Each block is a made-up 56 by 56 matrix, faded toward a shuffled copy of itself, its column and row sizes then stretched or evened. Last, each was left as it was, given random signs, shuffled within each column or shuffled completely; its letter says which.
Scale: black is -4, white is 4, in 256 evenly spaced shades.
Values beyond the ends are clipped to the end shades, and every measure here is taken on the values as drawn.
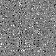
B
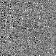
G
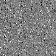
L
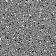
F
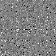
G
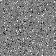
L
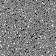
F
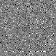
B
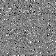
G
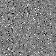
L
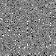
G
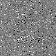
G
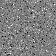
F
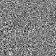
B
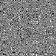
B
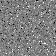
F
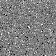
F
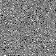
G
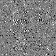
G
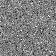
F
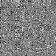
B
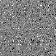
B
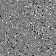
F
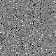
L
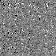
G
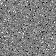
F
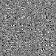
B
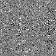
G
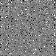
G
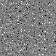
L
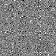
B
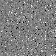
L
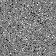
F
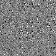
G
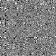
B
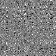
B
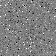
F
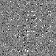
B
